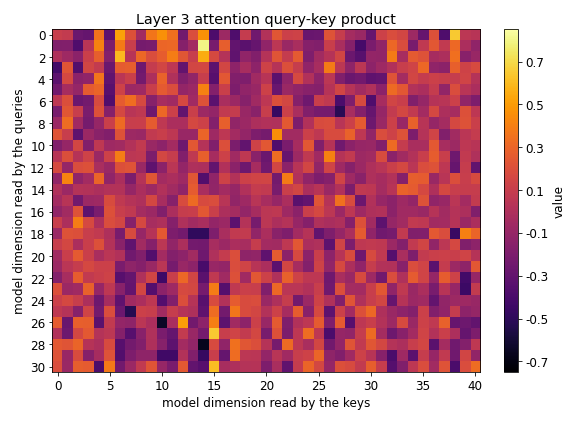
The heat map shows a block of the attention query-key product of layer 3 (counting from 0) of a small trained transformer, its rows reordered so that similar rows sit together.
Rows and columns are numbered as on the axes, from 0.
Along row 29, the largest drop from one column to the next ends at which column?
6
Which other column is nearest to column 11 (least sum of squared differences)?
32
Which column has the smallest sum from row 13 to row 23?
14
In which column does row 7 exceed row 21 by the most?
36
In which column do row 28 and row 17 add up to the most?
2
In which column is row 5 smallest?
5
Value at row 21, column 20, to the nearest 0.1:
0
